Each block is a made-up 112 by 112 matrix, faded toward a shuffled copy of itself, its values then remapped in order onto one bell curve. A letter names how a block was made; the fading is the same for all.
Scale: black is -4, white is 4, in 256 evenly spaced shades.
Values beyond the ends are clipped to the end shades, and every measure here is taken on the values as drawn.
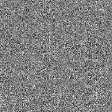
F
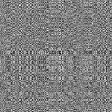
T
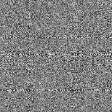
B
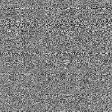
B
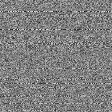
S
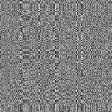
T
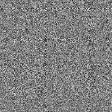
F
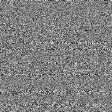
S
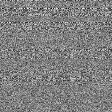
S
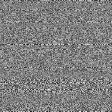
S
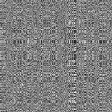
T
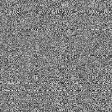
B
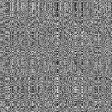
T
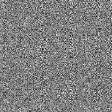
F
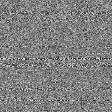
S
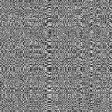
T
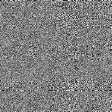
B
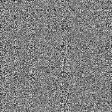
F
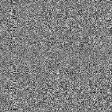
B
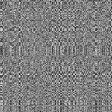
T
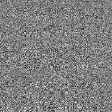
B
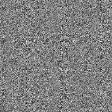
F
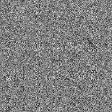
F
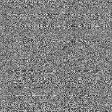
B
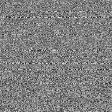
S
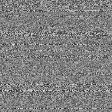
S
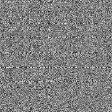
B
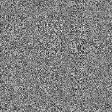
F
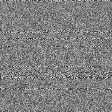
S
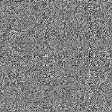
B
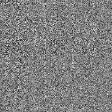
F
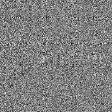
F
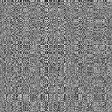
T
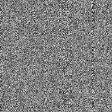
F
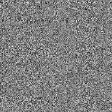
F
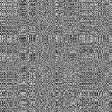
T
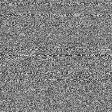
S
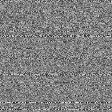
S
